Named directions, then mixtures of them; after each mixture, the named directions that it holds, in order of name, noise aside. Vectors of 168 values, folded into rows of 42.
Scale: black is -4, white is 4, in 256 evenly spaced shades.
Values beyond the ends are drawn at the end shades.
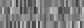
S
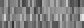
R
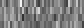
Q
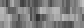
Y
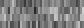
R, S, Y.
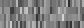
Q, S, Y.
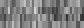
R, S, Y.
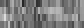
Q, R, Y.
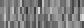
Q, R, S.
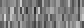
Q, R, S.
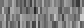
R, S.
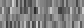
S.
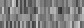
S.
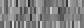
Q, R, S.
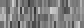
Q, S, Y.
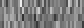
Q.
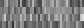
R.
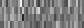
Q.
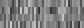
Q, S.
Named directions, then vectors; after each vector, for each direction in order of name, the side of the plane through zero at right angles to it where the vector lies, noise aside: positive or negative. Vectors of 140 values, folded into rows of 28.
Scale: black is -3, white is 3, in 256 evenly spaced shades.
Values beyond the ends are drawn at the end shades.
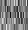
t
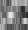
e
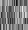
negative, negative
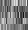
positive, positive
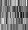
positive, positive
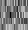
negative, positive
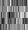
negative, negative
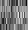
negative, negative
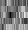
negative, positive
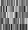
positive, negative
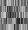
negative, positive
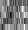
negative, positive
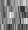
positive, negative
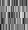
negative, negative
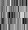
negative, negative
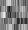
negative, positive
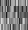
positive, positive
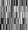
negative, negative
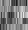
negative, negative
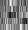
negative, positive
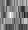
positive, negative
